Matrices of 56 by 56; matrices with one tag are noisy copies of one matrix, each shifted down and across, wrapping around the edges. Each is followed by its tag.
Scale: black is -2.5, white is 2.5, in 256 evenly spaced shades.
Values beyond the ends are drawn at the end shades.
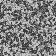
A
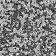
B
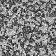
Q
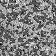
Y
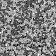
B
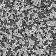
B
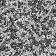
Y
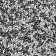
Y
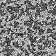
Y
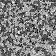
A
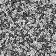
Q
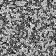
B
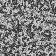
A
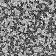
B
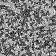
A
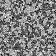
Q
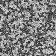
B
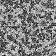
Y
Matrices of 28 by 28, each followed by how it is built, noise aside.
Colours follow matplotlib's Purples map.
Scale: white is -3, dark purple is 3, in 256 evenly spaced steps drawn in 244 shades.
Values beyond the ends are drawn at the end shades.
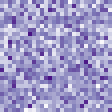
repeating columns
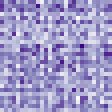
blocks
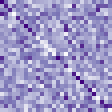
diagonal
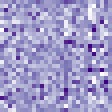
uneven columns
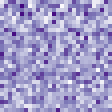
repeating columns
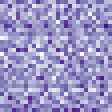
repeating columns
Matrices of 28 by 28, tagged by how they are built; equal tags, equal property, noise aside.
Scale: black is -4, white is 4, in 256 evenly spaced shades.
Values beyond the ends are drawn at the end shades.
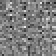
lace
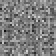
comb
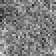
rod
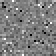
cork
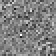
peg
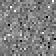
cork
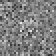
peg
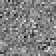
peg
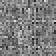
lace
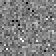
cork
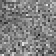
rod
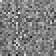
lace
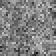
rod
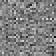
lace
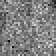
rod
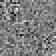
peg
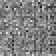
comb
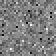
cork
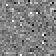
cork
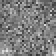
rod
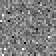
cork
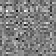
lace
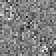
peg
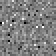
cork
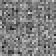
comb
